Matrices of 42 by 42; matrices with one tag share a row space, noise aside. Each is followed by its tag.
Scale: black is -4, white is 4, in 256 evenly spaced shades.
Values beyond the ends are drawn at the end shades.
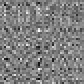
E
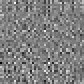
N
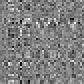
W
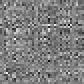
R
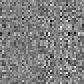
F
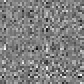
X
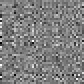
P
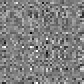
X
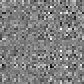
F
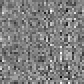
F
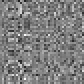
W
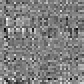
R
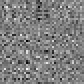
E
